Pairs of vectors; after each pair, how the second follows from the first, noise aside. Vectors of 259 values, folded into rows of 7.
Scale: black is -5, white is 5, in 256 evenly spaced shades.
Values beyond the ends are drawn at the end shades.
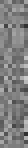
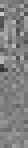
reversed, negated, partly zeroed.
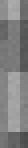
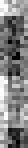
reversed, negated, scaled up.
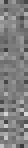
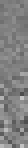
reversed, negated, partly zeroed.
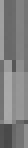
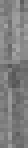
wrapped around, shrunk.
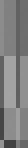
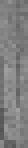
shrunk.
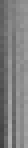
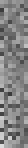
sign-scrambled.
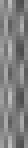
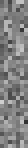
sign-scrambled.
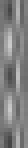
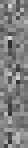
sign-scrambled.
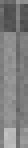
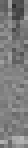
reversed, negated, partly zeroed.
